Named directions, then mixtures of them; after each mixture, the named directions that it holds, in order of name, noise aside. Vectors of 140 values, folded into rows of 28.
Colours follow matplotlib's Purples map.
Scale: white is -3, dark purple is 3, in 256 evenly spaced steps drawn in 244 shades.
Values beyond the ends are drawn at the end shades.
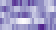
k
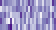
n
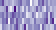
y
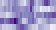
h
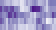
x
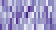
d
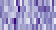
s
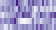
h, k, s.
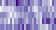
n, x.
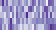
d.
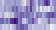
h.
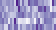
k, n, s.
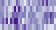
h, s, y.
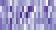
d.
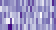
n.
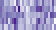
s, x, y.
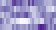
k.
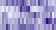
x.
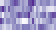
h, k.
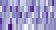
d, n, x.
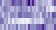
k, n.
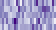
s.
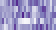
k, s.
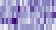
h, s, x.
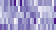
s, x.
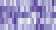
k, s, x.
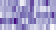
h.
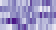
h, n.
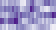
h, x.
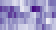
x.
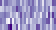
n.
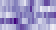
h.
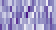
d.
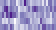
h, s, x.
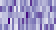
n, s, y.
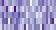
y.
